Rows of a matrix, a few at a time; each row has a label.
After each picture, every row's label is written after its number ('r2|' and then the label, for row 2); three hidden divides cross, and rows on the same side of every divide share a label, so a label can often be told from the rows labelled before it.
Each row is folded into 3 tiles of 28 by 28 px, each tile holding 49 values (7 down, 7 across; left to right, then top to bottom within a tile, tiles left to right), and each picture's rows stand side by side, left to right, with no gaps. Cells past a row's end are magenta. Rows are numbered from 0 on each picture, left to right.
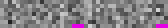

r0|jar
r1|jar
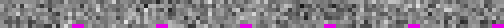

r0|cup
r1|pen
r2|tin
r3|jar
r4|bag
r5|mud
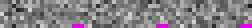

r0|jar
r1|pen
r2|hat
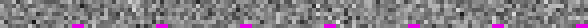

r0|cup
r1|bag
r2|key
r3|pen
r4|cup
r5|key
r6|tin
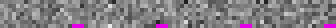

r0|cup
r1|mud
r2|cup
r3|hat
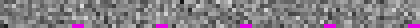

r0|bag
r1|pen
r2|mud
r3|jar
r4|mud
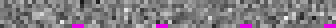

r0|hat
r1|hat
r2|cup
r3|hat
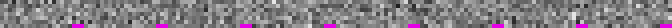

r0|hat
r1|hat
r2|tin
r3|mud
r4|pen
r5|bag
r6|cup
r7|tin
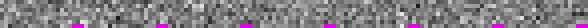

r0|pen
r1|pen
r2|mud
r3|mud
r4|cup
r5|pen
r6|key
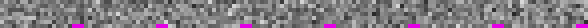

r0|jar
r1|pen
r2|pen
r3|bag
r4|jar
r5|tin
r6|mud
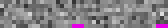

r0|pen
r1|hat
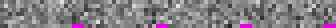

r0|mud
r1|bag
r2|key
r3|mud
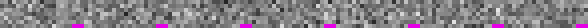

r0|jar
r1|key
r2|pen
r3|tin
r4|tin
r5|tin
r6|bag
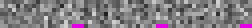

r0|pen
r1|tin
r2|tin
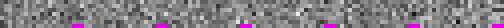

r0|bag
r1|cup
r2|cup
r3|tin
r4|jar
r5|tin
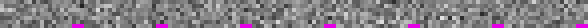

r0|cup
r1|jar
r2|tin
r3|hat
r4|pen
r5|mud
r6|pen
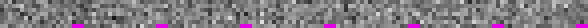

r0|hat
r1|tin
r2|key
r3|tin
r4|hat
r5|tin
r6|mud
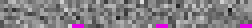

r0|mud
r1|key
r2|mud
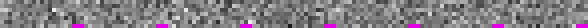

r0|cup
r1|pen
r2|pen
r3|cup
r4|jar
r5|pen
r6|tin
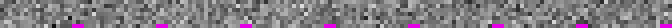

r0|bag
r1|tin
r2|key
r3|bag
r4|mud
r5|cup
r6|hat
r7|hat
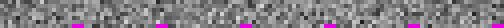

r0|hat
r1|pen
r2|hat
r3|bag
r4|jar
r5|cup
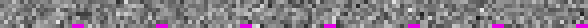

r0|key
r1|tin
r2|hat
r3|pen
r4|mud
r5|pen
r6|key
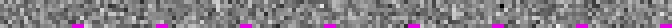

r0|hat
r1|pen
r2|bag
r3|pen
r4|jar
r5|hat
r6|jar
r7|tin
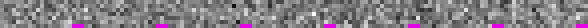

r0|cup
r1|jar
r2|hat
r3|key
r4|hat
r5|hat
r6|tin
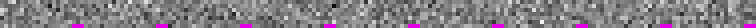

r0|cup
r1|mud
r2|mud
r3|cup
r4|key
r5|mud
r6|jar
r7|mud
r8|jar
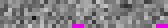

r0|tin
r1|key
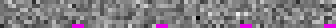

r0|hat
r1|bag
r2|hat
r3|cup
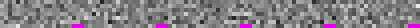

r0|cup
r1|jar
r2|cup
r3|key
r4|bag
